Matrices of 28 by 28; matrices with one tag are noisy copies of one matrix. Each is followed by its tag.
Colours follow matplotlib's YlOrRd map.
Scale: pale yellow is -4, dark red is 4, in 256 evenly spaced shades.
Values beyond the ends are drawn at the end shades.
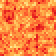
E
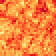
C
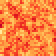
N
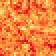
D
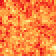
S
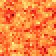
E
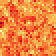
N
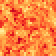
N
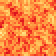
N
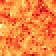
C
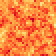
N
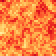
C
